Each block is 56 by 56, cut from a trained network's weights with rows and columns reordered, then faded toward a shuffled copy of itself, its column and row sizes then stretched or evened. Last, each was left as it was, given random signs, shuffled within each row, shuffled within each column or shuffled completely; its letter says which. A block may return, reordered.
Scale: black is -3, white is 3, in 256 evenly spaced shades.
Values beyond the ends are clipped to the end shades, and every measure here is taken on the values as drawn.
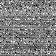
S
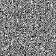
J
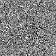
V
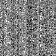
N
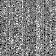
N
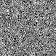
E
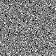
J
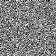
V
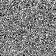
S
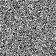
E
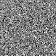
S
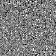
V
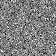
E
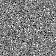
E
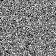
E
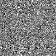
V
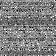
S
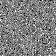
E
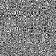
N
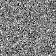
J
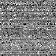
N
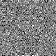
N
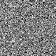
S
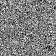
E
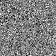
E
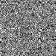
N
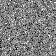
E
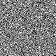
S
